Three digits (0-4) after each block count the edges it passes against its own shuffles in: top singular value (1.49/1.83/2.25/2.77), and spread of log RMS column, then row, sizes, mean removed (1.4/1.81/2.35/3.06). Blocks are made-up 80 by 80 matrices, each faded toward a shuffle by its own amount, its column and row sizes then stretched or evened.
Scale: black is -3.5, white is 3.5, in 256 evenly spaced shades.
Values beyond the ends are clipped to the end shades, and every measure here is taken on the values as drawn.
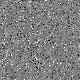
0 1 0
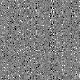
2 3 0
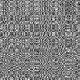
4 0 2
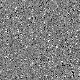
0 2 0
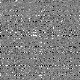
0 2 4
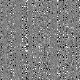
0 4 2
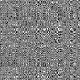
4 3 1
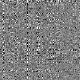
2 3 3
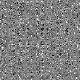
2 3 1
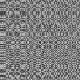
4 3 3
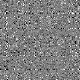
2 3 3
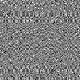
4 0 2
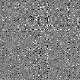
2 3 2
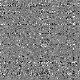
1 2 3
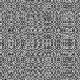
4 1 3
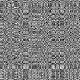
4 2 2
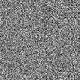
2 1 1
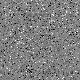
0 0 0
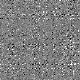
1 3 3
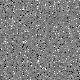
0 2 0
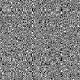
3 2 1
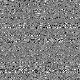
0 0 4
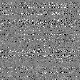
0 2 4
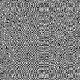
4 0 1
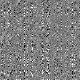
0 4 3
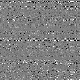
3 0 4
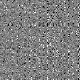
3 3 0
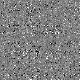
0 2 3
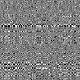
4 1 4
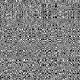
3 1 4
